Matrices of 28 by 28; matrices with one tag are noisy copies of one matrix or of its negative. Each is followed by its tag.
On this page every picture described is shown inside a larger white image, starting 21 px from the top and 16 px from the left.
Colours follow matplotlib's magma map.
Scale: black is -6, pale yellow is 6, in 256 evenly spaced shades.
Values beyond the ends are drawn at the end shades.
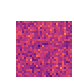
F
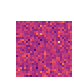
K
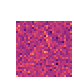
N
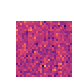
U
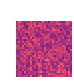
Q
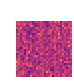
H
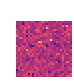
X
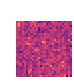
Q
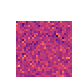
N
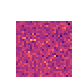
N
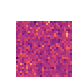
Q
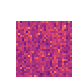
F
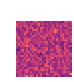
K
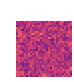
K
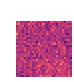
Q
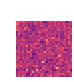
H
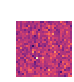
U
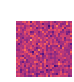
U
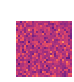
N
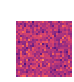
X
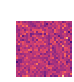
K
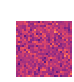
K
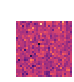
F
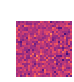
N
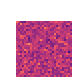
N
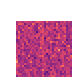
F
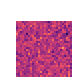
Q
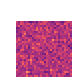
K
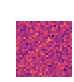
N
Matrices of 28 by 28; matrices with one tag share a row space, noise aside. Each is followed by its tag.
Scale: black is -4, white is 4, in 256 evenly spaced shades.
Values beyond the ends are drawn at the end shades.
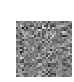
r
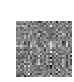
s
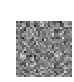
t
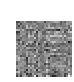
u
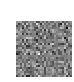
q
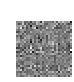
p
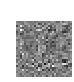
r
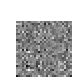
q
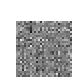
p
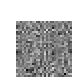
q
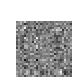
t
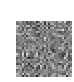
q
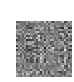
q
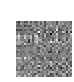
s
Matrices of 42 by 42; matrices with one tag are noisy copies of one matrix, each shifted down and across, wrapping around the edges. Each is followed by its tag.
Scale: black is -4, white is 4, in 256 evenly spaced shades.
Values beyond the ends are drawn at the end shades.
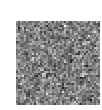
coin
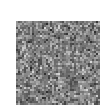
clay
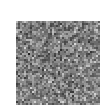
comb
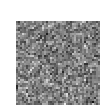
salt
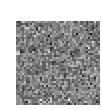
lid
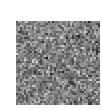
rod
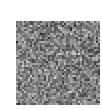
lid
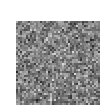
rod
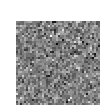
rod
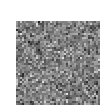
lid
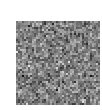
lid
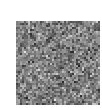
rod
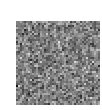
comb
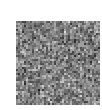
salt
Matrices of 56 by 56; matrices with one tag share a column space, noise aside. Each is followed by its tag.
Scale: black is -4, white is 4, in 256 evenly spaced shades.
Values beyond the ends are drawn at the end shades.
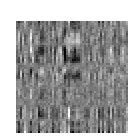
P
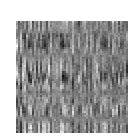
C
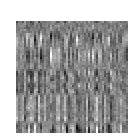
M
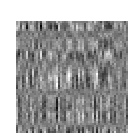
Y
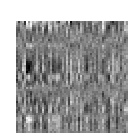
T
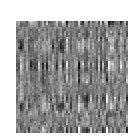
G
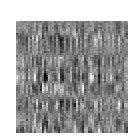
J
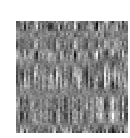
Y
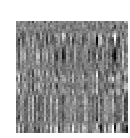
M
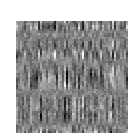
Y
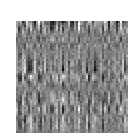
T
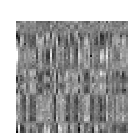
M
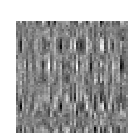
G
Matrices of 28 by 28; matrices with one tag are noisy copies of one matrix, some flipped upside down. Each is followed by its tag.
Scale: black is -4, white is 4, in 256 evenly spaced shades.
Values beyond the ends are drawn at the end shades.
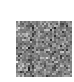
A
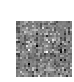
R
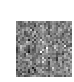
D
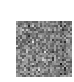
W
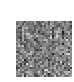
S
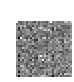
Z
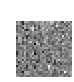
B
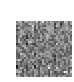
B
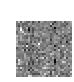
A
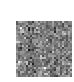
A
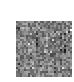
R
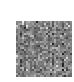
S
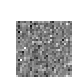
Z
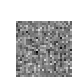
R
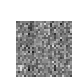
A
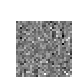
S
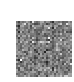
Z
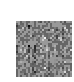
D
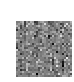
S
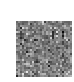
S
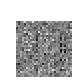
R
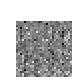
S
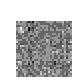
A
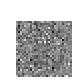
Z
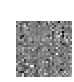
S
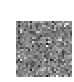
Z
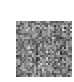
R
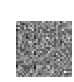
B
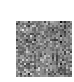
W
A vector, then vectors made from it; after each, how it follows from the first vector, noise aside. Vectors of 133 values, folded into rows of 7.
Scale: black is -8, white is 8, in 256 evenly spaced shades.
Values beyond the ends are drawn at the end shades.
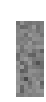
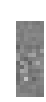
negated, partly zeroed.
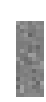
negated, partly zeroed.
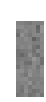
reversed, shrunk.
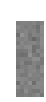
reversed, shrunk.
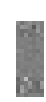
negated, partly zeroed.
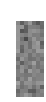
wrapped around.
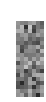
wrapped around, scaled up.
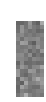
wrapped around, negated.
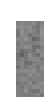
reversed, shrunk.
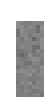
reversed, shrunk.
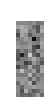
reversed, scaled up.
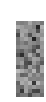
reversed, scaled up.
